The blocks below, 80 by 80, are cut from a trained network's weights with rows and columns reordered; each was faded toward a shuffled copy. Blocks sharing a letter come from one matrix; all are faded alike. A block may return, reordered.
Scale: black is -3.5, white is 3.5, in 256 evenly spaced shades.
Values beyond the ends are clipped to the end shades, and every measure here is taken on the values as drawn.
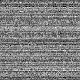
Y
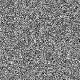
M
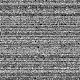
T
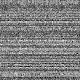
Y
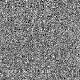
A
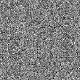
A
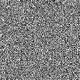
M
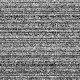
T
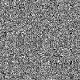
A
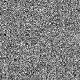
M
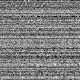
Y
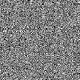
M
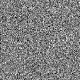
A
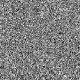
M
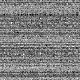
T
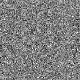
A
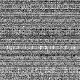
Y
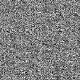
M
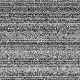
T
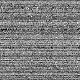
T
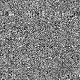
A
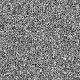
M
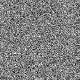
M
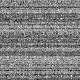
T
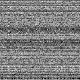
Y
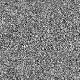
M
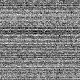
Y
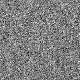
M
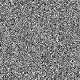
A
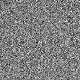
A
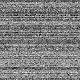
T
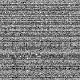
T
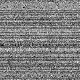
T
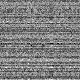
T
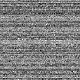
T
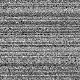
T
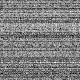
T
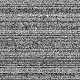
T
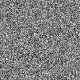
M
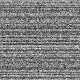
T
